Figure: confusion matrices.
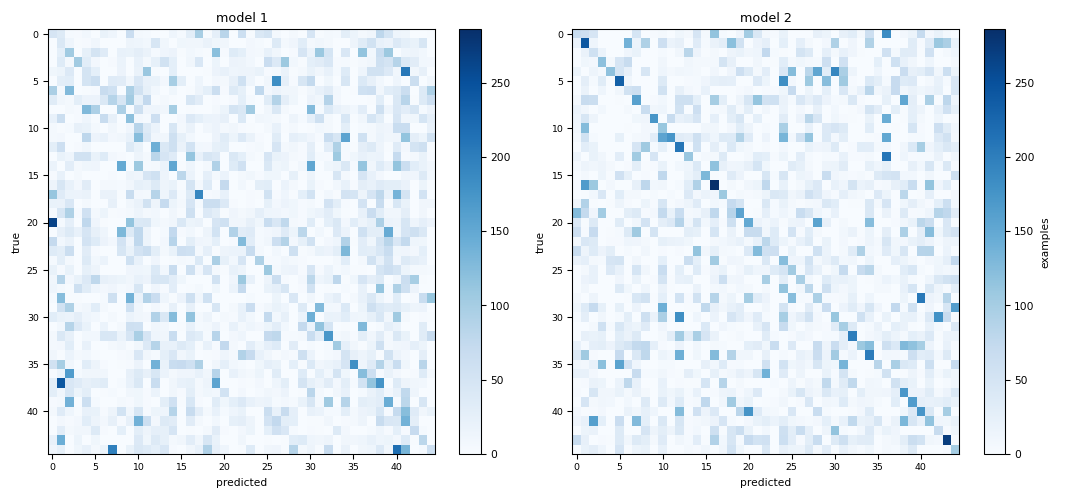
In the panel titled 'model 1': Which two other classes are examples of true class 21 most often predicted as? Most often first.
39, 8
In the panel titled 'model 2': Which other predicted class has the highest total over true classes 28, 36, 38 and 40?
20
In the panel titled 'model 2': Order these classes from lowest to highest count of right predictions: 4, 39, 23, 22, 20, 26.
23, 22, 26, 4, 20, 39
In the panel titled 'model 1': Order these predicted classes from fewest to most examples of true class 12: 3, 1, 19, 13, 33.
3, 19, 13, 1, 33
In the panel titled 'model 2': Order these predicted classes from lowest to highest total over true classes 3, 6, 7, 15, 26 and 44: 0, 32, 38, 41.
0, 32, 41, 38
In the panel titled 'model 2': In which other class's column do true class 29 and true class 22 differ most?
44
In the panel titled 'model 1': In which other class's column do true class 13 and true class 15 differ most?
16
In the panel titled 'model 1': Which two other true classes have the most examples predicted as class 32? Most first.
39, 7
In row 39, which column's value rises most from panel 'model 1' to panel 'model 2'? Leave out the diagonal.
18
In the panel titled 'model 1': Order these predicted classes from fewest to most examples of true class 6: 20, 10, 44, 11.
20, 11, 10, 44
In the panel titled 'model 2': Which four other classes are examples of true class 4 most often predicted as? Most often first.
30, 28, 25, 31
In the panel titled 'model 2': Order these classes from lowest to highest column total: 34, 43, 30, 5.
30, 5, 34, 43
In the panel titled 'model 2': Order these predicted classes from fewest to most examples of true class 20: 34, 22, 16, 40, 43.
22, 16, 43, 40, 34
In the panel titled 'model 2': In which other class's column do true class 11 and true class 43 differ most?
36
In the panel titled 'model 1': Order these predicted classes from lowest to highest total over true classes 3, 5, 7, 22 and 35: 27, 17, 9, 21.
21, 9, 17, 27
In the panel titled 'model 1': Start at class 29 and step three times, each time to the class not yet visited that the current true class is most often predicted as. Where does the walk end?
2
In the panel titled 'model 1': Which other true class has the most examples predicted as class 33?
13
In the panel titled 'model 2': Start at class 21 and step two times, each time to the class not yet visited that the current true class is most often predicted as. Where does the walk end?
2
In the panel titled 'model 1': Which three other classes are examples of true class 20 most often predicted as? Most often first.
0, 9, 38
